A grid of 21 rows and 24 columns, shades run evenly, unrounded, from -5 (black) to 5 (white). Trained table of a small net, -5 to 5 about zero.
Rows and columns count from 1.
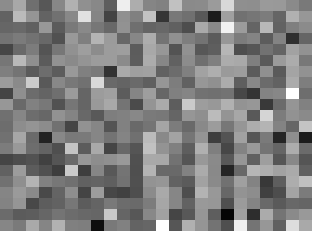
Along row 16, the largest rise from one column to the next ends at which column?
6
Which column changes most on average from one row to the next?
20
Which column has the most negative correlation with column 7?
16
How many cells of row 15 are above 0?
11
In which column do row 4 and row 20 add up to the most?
9
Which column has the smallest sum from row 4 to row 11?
4
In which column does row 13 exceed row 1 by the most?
12
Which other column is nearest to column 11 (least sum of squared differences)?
14
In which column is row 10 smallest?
21
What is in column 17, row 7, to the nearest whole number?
2
